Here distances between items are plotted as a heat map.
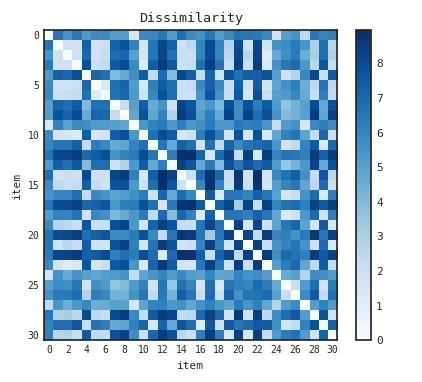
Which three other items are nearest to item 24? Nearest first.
0, 9, 27
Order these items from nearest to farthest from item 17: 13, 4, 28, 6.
13, 4, 6, 28
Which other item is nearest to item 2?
23
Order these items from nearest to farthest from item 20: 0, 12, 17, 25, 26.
12, 17, 26, 25, 0
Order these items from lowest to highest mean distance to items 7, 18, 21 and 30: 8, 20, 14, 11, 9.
14, 11, 9, 8, 20
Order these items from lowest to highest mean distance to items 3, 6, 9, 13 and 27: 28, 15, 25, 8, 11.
15, 28, 25, 8, 11
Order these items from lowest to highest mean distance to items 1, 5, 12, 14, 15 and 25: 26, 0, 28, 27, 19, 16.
19, 28, 27, 16, 26, 0
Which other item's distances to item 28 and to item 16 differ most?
29
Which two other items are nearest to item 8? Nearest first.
7, 13
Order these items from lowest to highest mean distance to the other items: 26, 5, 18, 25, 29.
5, 25, 18, 26, 29
